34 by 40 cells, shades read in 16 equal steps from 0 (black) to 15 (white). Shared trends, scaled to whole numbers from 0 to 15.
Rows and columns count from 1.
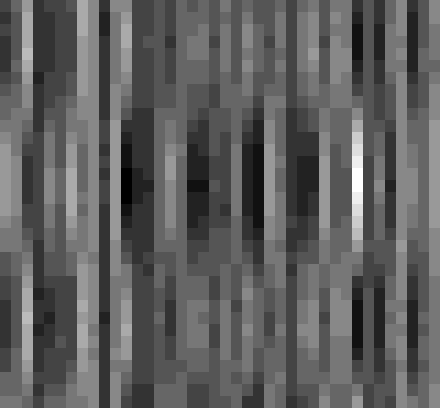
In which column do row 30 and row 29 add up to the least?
33
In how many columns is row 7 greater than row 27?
10
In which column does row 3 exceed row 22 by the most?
12
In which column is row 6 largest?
3
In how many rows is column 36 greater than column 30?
13
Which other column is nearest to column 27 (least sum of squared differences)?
14
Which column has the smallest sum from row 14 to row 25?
24
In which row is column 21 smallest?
18
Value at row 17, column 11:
9
